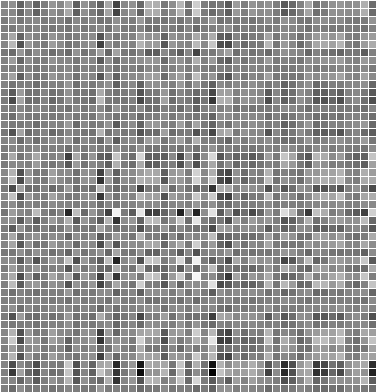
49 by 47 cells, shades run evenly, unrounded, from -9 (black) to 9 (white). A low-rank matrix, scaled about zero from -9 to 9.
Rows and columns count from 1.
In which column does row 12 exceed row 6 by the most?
13
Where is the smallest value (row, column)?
47, 27
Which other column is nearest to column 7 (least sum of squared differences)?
42
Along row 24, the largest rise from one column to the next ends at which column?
28
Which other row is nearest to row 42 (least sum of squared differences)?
45
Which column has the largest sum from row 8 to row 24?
25
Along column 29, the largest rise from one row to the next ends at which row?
24
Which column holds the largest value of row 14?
15
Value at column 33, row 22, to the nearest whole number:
0
